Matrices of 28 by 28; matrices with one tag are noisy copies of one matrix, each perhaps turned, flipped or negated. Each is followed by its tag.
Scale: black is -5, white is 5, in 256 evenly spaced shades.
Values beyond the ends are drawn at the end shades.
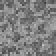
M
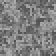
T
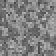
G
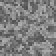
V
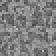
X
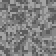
X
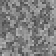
G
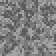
V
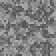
V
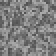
X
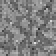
V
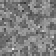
V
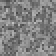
T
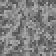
V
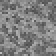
M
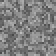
X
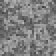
T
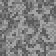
G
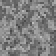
G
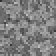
V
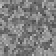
M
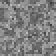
X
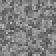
X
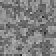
V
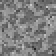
M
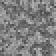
V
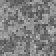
T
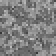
G
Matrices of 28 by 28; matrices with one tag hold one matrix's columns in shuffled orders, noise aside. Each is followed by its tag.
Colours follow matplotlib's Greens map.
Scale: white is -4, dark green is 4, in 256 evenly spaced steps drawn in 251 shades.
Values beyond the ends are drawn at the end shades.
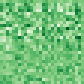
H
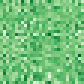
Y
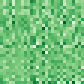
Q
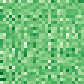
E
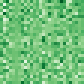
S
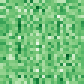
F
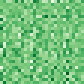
E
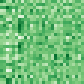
F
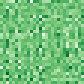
E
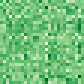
F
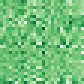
Q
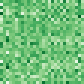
S
